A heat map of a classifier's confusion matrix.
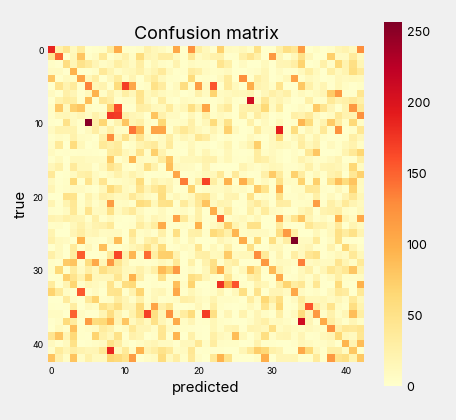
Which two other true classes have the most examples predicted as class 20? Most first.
5, 24
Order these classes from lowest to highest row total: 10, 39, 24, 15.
15, 24, 39, 10
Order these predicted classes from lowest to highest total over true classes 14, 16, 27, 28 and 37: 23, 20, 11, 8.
23, 20, 11, 8
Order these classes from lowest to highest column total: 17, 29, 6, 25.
25, 6, 29, 17
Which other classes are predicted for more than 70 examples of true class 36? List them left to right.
3, 13, 16, 21, 41
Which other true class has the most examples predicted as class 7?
27
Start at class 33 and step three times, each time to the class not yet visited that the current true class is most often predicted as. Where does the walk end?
9
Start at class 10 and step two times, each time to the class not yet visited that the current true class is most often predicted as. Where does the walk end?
22
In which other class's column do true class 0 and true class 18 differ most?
21
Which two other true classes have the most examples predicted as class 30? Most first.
1, 17
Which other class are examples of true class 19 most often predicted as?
31
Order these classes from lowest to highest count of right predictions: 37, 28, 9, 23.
37, 28, 23, 9
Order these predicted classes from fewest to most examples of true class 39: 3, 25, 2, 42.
2, 42, 3, 25
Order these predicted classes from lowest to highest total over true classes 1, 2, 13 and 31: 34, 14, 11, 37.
37, 14, 11, 34
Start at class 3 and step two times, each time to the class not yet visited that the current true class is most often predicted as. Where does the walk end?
8
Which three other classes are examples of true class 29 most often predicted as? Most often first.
34, 8, 6
